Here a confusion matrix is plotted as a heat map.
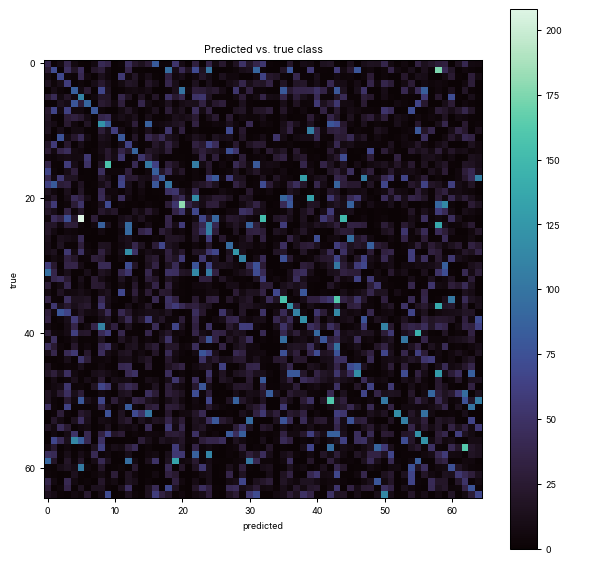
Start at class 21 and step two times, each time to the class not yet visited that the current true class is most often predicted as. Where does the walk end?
39
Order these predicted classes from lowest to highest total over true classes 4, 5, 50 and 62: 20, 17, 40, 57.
17, 57, 40, 20
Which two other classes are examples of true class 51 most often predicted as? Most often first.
63, 12
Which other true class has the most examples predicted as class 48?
27
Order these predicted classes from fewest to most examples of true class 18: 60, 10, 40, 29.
10, 29, 40, 60
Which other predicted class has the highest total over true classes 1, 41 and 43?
24
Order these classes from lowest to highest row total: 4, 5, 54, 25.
54, 25, 5, 4
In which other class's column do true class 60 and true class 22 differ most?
5
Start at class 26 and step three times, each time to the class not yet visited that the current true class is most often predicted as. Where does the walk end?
58
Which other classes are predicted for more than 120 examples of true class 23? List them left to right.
5, 32, 44
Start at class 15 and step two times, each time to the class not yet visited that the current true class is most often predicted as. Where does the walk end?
8
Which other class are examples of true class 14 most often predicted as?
44
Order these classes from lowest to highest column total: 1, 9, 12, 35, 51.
51, 1, 9, 12, 35
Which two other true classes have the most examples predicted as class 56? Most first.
52, 4
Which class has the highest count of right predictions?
35
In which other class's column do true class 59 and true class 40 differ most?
19
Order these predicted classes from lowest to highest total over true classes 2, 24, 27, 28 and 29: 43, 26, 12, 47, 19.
26, 19, 47, 43, 12
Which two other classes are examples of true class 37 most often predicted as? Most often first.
43, 2
